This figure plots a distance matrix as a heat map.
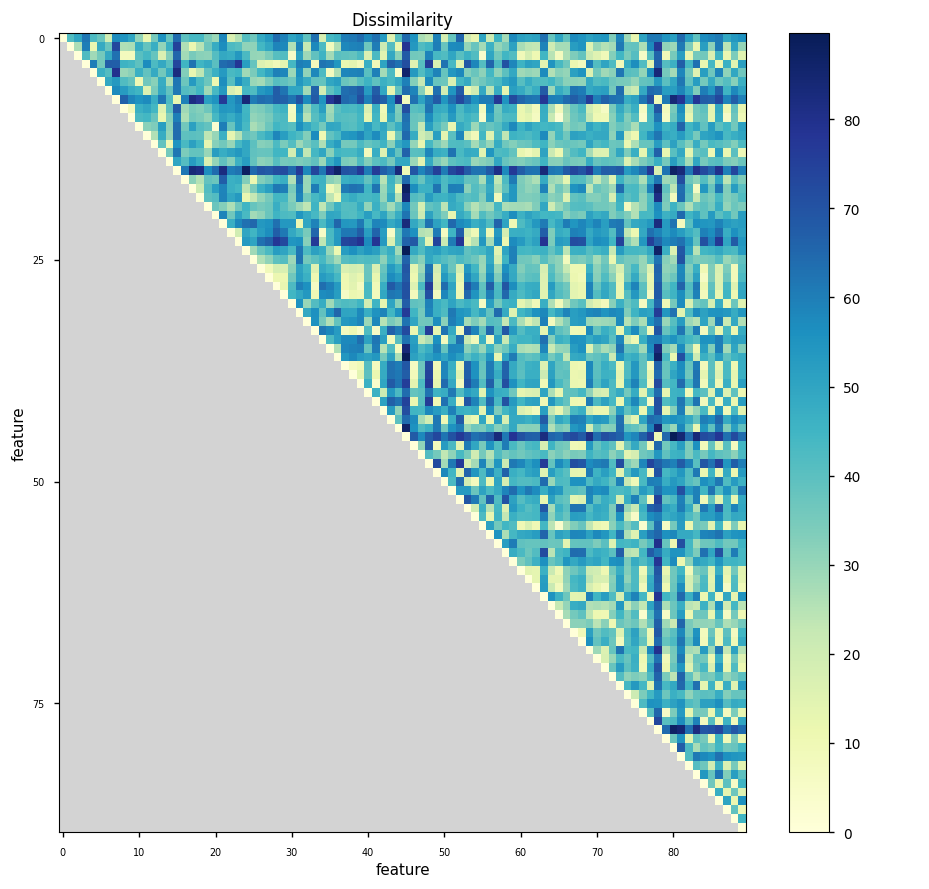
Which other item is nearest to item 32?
64
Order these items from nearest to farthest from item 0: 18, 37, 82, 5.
5, 18, 82, 37
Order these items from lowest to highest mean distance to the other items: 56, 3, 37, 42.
42, 37, 3, 56
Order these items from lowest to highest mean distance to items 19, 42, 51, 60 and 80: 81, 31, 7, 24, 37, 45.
24, 37, 31, 81, 7, 45
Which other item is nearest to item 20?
10
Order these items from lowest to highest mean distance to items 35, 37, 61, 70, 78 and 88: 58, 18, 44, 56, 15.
18, 44, 58, 56, 15
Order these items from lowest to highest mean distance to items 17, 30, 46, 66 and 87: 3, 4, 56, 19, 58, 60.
60, 4, 19, 3, 58, 56
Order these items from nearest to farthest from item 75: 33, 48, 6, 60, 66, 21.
6, 48, 66, 60, 21, 33
